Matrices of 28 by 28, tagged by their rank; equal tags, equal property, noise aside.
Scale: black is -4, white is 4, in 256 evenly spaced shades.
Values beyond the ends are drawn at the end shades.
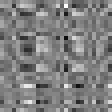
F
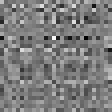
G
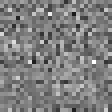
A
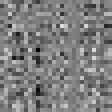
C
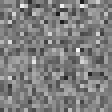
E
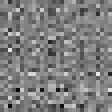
C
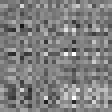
G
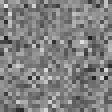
A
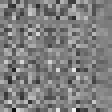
G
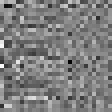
C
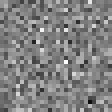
A
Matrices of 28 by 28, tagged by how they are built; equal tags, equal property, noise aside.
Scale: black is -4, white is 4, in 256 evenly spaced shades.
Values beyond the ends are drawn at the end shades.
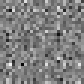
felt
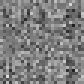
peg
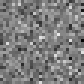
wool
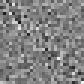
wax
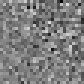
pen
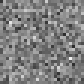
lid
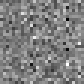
wool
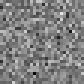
lid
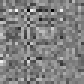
felt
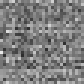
peg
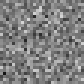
lid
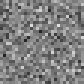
lid
